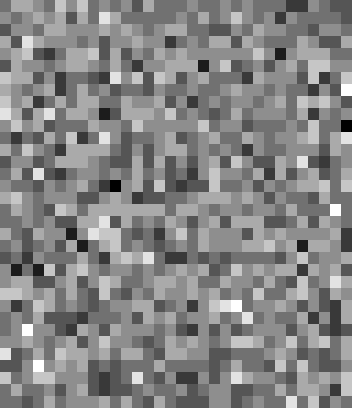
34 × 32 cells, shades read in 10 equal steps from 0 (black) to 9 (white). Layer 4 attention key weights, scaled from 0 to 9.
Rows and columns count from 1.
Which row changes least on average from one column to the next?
3
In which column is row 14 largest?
28
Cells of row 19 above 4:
17
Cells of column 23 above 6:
2
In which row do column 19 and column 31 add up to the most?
18
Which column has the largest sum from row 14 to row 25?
31
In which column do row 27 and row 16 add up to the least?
11
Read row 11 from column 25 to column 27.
4 4 5
